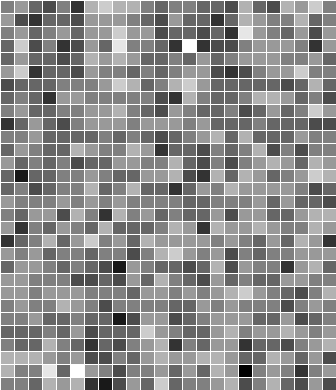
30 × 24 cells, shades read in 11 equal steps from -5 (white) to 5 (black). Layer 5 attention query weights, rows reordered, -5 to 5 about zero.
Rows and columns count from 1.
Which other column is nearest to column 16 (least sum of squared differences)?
3
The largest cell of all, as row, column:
29, 18
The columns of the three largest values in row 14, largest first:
2, 15, 14
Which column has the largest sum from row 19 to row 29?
9
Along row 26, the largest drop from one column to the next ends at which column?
11
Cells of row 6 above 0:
9
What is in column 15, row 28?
-2
